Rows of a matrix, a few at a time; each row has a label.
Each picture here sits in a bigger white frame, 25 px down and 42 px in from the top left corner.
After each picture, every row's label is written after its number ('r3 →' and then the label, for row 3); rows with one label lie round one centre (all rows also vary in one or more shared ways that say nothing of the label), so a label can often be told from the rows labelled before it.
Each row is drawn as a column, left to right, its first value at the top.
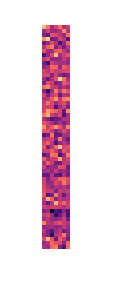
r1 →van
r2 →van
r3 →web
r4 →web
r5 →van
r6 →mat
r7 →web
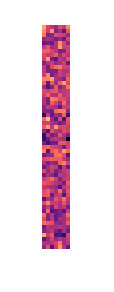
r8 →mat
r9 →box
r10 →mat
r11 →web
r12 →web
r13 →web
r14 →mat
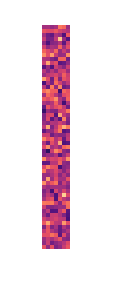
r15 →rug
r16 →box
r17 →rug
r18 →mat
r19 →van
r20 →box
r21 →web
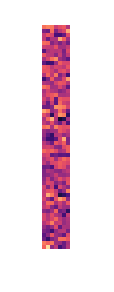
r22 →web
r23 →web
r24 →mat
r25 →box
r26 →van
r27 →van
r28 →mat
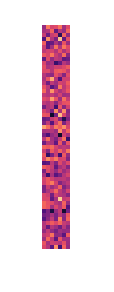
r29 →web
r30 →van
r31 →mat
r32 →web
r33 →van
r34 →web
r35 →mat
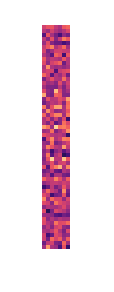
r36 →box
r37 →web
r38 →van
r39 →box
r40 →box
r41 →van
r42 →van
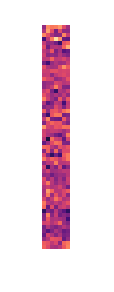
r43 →web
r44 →mat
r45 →van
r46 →van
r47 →van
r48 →web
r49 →web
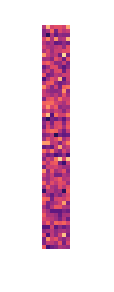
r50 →rug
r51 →van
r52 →mat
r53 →van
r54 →van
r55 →rug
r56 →van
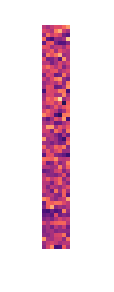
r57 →van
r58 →web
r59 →web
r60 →mat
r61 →mat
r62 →box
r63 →van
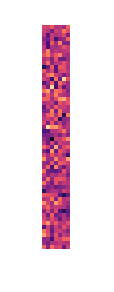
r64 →rug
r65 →box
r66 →web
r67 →box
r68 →web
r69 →mat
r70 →van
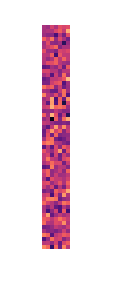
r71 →rug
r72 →rug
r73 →van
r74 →box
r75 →mat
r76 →box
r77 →mat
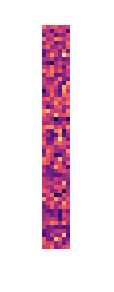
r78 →van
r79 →web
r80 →web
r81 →van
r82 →van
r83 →rug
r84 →web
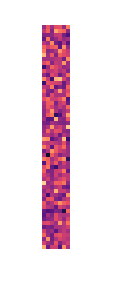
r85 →rug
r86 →van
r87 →web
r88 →mat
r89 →mat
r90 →rug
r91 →box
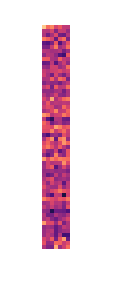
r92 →van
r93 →van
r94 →van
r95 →web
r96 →van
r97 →van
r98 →web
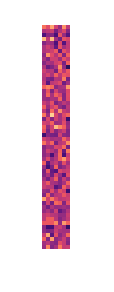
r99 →van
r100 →rug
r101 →van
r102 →box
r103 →web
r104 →van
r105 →rug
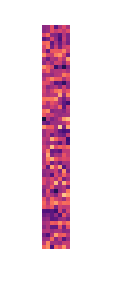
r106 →web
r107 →web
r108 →van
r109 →rug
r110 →box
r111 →rug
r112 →box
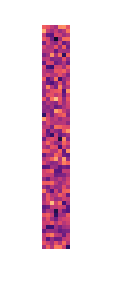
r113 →mat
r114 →rug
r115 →rug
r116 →web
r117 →web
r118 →van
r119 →mat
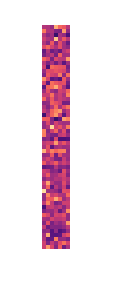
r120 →mat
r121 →rug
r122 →web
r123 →van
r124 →web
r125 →mat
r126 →box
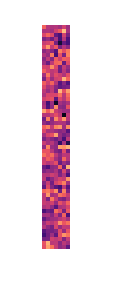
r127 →web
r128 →web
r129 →web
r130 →box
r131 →box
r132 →mat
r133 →box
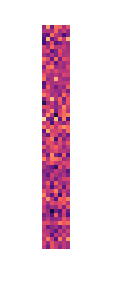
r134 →box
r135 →van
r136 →web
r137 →mat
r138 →van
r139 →box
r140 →van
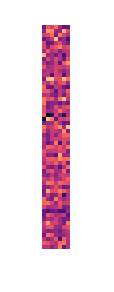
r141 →web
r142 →mat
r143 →mat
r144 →van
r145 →web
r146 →mat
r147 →box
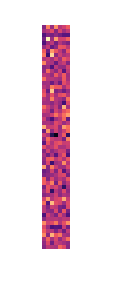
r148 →box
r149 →van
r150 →rug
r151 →van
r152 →rug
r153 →box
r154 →van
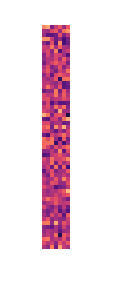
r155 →van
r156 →van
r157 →rug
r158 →box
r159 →web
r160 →box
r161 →mat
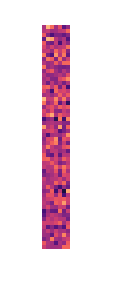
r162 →web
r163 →van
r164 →van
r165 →rug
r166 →box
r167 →rug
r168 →box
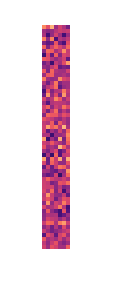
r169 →van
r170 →box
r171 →van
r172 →web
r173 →van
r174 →box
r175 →rug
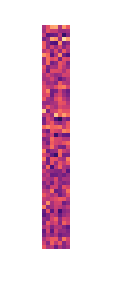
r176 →web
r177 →box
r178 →van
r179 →van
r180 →web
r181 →van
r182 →van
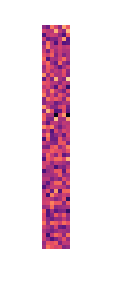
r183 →box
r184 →web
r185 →web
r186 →mat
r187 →rug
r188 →van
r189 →mat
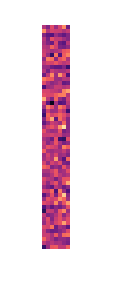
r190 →mat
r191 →box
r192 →box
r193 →rug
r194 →box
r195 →box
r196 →rug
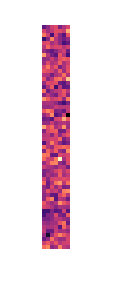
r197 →web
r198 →web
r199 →van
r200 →mat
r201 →rug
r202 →box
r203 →mat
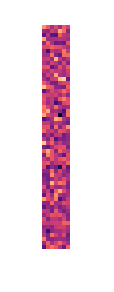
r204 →van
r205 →web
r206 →rug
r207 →box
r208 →mat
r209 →mat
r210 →web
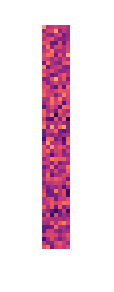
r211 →web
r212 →rug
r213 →van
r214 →mat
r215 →web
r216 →box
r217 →rug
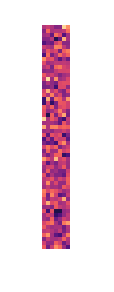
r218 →box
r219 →mat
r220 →box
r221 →web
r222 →web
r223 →van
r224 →mat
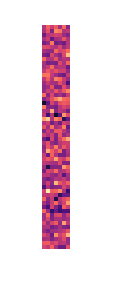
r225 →box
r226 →mat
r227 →web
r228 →mat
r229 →mat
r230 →van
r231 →rug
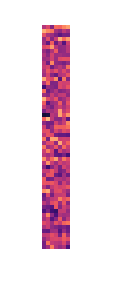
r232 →mat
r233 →mat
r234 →rug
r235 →van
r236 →van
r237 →van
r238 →van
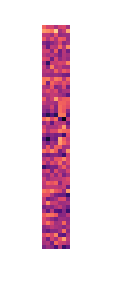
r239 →mat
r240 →mat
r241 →mat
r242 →mat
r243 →van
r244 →van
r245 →mat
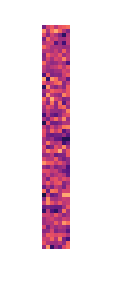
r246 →mat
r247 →rug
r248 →mat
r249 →mat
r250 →mat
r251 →box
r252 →web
